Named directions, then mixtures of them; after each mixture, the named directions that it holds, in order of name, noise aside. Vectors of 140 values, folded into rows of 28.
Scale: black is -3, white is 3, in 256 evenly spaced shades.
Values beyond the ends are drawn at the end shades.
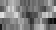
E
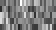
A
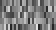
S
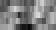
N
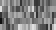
A, N.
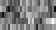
E, S.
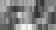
N.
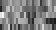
A, E, S.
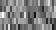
A, E, S.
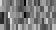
A, S.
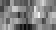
N.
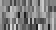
N, S.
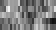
E, S.
